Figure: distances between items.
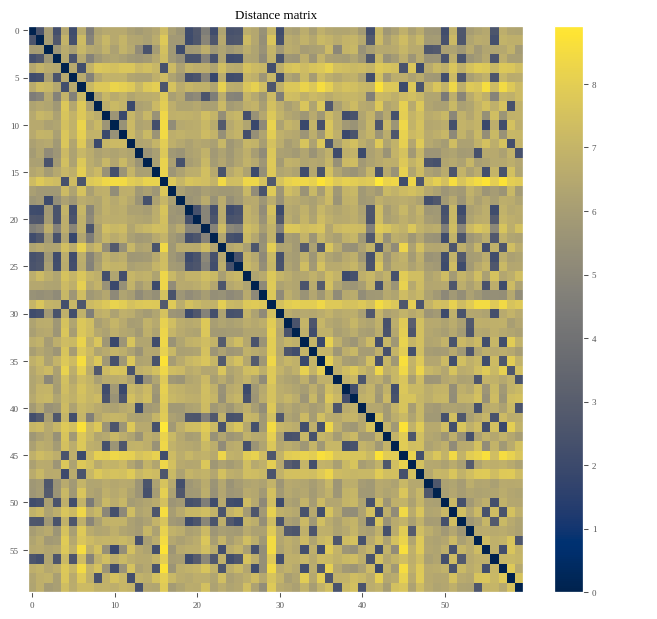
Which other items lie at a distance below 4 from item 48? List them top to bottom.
2, 14, 18, 49
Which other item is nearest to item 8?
12
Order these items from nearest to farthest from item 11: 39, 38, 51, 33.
38, 39, 51, 33
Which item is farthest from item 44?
16
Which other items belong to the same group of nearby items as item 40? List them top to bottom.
13, 37, 54, 59
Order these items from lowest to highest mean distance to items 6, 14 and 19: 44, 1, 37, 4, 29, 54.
1, 4, 29, 37, 54, 44
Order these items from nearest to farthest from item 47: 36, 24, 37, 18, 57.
18, 24, 37, 57, 36
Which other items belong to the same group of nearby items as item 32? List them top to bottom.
31, 34, 43, 46, 53
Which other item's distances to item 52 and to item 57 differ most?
42
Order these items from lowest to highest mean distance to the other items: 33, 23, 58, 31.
23, 33, 31, 58
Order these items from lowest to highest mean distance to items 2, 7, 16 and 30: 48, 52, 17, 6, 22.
22, 52, 48, 6, 17
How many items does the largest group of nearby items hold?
14
